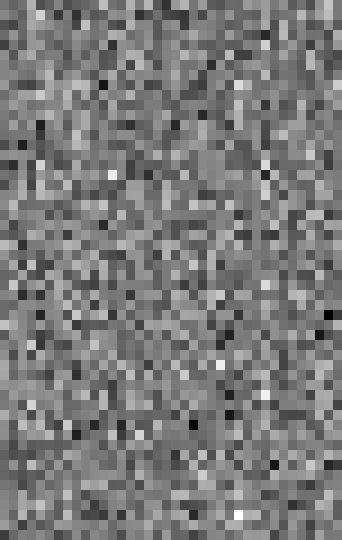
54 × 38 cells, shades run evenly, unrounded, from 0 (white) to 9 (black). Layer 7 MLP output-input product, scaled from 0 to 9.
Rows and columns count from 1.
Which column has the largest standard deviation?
30
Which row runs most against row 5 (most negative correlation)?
18
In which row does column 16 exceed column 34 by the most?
2
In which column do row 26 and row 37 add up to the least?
25
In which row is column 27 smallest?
52
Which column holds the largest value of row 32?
37
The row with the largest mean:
17
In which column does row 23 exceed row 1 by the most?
12
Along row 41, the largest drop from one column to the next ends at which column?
4
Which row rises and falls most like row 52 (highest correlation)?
43
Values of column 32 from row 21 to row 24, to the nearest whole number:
3 3 5 4
